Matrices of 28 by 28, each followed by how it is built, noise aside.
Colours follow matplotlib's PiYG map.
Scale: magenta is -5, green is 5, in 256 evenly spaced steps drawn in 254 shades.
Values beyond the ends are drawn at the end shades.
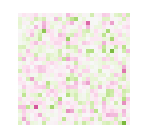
blocks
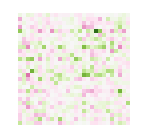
low rank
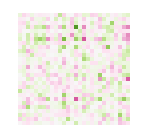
low rank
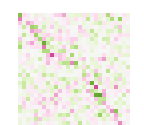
banded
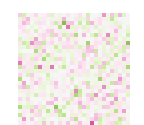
Hankel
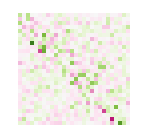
banded
